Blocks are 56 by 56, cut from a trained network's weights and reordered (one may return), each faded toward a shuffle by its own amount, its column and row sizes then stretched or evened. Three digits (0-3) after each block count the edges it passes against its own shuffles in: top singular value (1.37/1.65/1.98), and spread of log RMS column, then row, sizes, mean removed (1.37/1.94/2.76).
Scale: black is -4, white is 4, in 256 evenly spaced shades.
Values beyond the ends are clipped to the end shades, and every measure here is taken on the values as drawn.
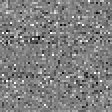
1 0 2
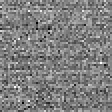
1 1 0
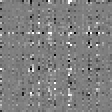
2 3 2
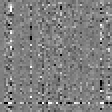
2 3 1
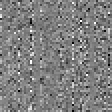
0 3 0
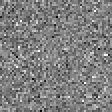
0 1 0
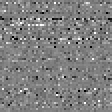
1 0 3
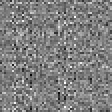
2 2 1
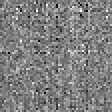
1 1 1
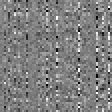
3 3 0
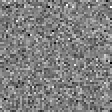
1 0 1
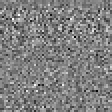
1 0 2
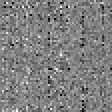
1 2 1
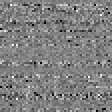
0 0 3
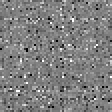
1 1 2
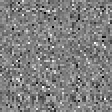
2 2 0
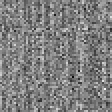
2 0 0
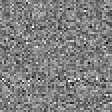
2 0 1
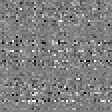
0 1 3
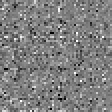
2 2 1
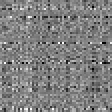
3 0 3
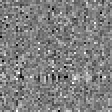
1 2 1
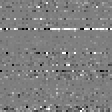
3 0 3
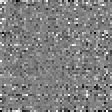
2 2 2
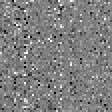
0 2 0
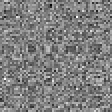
3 0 1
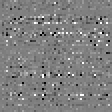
0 1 3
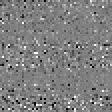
0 1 3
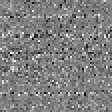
1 0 2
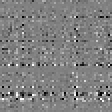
3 2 3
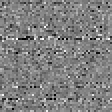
2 0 2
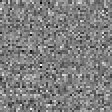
2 1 2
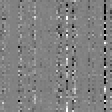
3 3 1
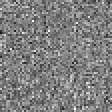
1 1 0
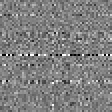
3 0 2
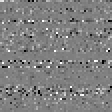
0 0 3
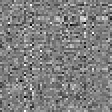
2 2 1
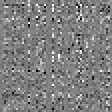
2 3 1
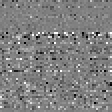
1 0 3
